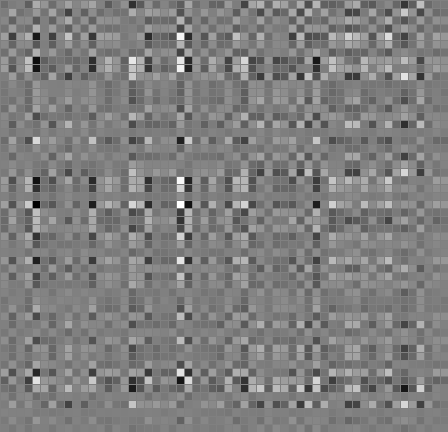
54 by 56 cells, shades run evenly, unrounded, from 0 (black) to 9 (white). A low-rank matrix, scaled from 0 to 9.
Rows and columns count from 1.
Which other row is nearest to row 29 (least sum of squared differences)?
27
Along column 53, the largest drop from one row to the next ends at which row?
2
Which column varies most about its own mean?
23
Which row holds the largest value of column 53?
49
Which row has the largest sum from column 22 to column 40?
48
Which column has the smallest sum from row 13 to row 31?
5
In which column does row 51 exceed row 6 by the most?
51
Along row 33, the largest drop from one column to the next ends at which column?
24
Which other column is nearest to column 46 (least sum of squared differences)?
14
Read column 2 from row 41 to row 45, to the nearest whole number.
4 5 4 4 4
